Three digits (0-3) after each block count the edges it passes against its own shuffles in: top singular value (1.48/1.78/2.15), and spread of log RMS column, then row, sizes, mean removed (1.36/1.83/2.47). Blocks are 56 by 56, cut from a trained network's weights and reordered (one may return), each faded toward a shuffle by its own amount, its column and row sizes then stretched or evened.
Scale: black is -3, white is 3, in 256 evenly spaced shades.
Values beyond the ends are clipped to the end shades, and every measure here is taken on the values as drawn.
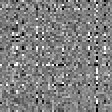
2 3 2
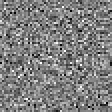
2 0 1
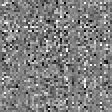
0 3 2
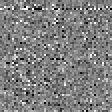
1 2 2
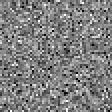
2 1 0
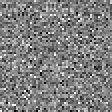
1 1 0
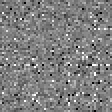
0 1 2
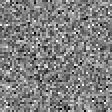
0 0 0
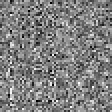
2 2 0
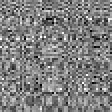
3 0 2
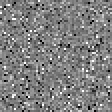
0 2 0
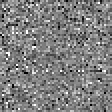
0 2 1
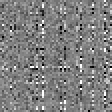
1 3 1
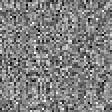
2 2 0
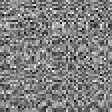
3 0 1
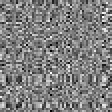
3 3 1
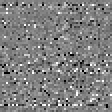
1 1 3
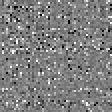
0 2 2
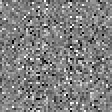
1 2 0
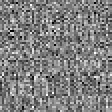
2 1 1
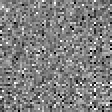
1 2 0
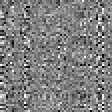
3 3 1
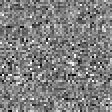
1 0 2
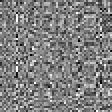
3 3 0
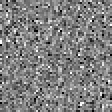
0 2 0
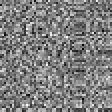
3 0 1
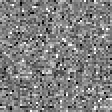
1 0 0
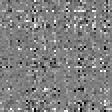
0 3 3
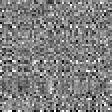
3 2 2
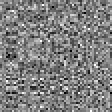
3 2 1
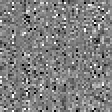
0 3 0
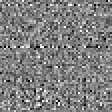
1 0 3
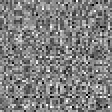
3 2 1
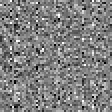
1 3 0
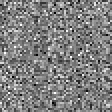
2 1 0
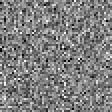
1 1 0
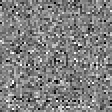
0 1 1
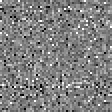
1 0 1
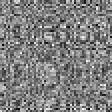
3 0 2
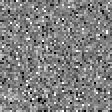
0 1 0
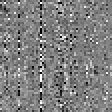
2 3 0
